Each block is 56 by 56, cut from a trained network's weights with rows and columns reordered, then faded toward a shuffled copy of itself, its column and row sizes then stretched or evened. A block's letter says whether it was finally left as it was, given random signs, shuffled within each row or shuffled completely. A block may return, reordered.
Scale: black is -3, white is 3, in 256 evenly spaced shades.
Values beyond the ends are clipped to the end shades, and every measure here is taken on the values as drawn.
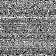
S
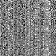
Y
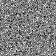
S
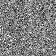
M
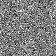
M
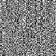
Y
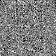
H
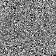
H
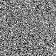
S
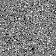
S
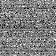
S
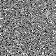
S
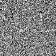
H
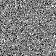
S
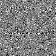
H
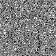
H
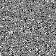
S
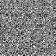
Y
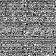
Y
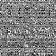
Y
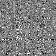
H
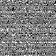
Y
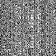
Y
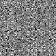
Y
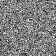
M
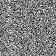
M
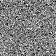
M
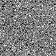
H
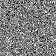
S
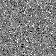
M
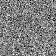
M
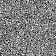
M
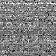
Y
